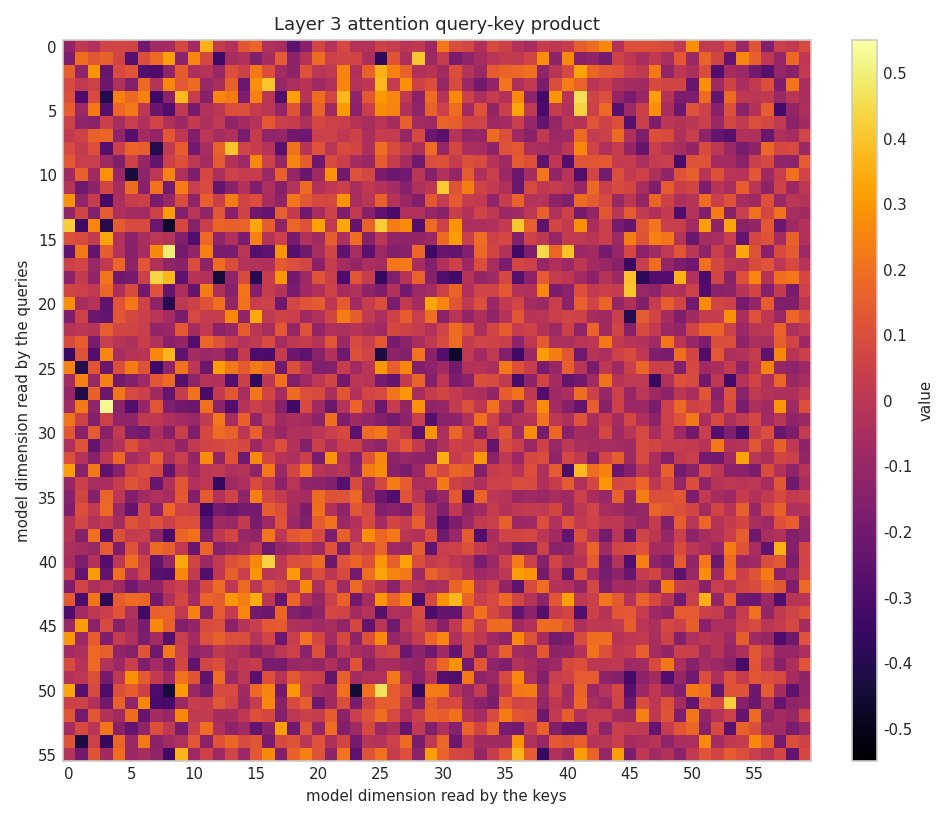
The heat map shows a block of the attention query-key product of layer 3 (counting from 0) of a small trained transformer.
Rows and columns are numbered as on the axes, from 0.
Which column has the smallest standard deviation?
59
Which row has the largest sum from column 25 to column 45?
43
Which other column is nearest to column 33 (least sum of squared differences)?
21
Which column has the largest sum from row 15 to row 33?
38
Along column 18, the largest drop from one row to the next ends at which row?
28
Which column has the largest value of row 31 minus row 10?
5
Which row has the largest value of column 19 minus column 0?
42
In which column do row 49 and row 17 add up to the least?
45
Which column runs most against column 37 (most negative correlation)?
8
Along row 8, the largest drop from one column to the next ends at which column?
7
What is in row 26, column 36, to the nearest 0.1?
-0.3
